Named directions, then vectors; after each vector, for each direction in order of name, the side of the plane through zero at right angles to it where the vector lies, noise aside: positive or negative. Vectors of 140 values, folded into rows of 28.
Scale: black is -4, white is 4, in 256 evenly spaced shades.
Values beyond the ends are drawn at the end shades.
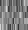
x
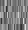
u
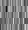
positive, negative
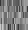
positive, positive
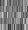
positive, positive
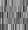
negative, negative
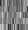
positive, positive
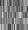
positive, positive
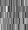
negative, positive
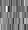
negative, positive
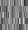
positive, negative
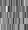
negative, positive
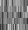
negative, negative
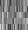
positive, positive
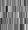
positive, negative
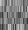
negative, negative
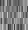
positive, positive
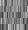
negative, negative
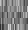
negative, negative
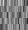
negative, negative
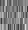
positive, positive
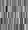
positive, negative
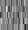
negative, positive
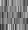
negative, negative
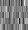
negative, positive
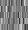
negative, positive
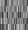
negative, negative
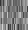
positive, positive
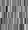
positive, negative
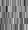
positive, negative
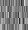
negative, positive
